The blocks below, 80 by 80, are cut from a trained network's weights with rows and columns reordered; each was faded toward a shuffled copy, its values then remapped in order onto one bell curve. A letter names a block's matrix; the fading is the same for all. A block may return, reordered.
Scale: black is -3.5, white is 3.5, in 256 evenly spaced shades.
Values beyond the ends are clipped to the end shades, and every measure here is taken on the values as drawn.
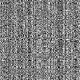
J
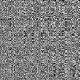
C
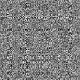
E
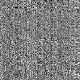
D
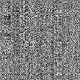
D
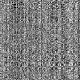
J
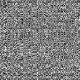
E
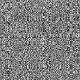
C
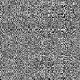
E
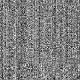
D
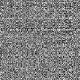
C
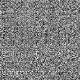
E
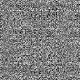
E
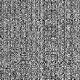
D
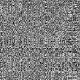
E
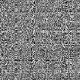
C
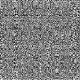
C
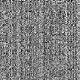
D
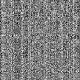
D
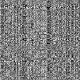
J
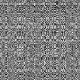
C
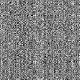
D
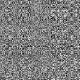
C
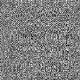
C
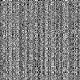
J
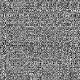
E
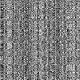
J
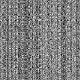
J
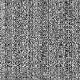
D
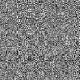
C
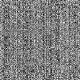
D
